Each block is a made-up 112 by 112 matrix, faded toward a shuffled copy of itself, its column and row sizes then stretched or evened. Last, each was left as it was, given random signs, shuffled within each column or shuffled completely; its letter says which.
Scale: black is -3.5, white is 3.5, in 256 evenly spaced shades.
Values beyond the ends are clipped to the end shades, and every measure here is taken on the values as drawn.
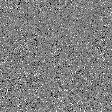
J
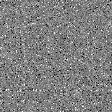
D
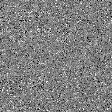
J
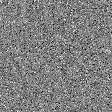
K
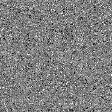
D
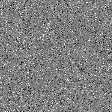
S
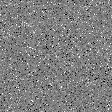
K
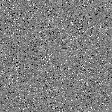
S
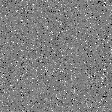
S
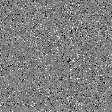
D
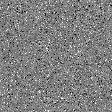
S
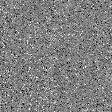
S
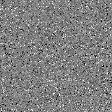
J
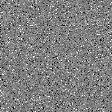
D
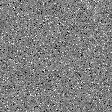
K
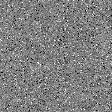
S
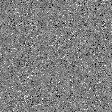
J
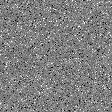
K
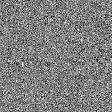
D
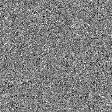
J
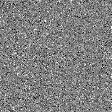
J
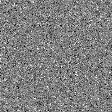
J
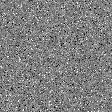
K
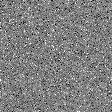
K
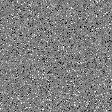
S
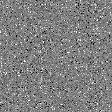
D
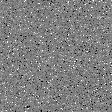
K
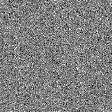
D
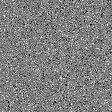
K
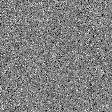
S
